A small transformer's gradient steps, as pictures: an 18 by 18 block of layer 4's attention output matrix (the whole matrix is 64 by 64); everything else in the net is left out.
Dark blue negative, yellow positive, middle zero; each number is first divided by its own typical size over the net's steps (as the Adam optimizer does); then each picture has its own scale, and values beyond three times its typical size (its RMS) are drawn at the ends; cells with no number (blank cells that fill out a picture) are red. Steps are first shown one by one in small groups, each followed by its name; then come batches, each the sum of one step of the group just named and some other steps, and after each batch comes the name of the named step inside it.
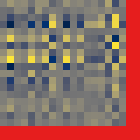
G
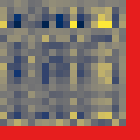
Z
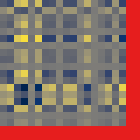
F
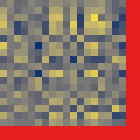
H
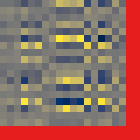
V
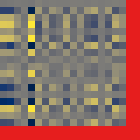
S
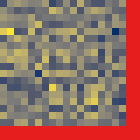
H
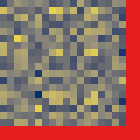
H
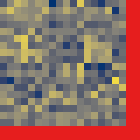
F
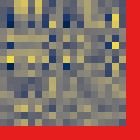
G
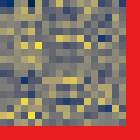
V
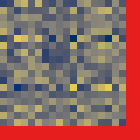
F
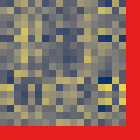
F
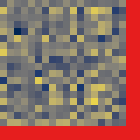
H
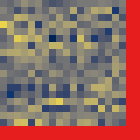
S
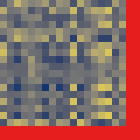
Z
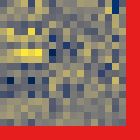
G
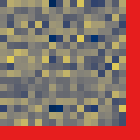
G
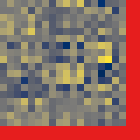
V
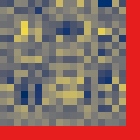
F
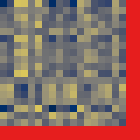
F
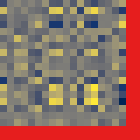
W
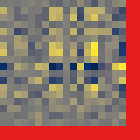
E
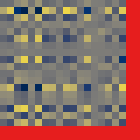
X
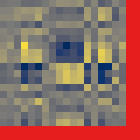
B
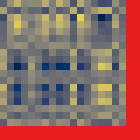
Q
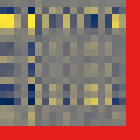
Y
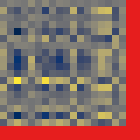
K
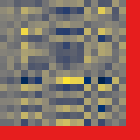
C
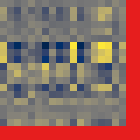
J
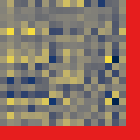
C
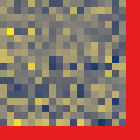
E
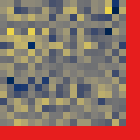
X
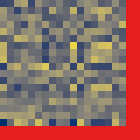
J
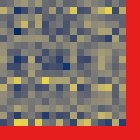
K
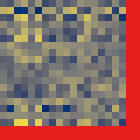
X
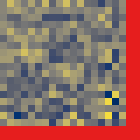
B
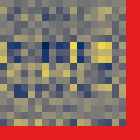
J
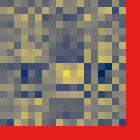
B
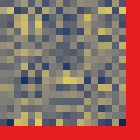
C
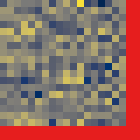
C
